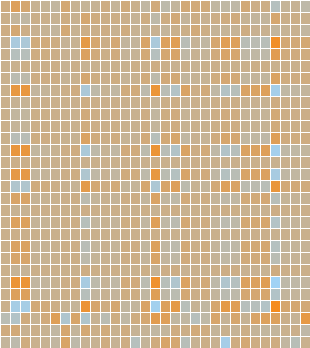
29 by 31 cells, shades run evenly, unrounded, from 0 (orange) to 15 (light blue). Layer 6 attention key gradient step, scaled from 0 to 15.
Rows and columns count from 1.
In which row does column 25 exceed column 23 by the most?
26
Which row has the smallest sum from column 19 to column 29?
27
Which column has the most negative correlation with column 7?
6
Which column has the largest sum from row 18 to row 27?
9
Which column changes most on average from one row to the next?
28
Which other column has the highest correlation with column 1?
20
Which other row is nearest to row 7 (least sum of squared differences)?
12
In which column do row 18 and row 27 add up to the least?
31
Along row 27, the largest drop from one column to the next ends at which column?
8
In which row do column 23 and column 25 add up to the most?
29
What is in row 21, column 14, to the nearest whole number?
7
